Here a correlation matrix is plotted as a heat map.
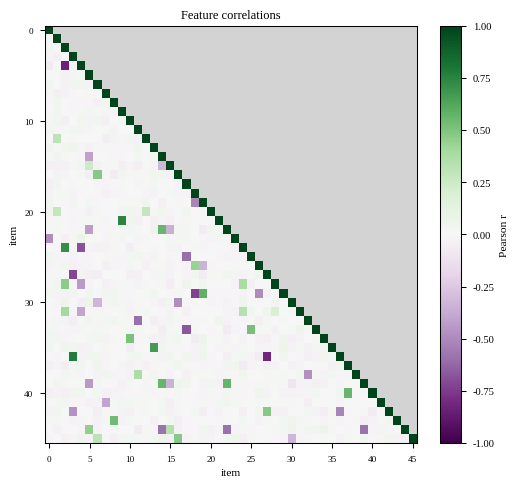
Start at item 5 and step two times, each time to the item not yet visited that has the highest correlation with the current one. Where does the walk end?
15
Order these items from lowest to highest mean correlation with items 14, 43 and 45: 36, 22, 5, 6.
5, 36, 6, 22
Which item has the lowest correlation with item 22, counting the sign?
44
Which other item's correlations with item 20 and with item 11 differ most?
32
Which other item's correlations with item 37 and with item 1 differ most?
40
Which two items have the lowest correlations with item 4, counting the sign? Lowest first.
2, 24
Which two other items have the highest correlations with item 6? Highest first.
16, 45
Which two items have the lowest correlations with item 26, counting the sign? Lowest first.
29, 19
